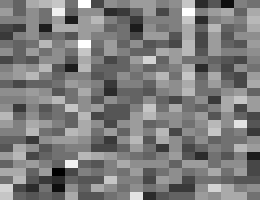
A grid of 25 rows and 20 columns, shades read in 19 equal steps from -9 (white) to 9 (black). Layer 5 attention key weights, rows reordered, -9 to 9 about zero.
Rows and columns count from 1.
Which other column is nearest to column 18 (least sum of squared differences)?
16
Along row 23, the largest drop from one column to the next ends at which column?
9
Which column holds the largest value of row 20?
20
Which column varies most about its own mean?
5
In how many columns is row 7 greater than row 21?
9
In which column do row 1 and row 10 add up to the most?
18
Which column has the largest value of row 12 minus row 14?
12
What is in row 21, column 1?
2
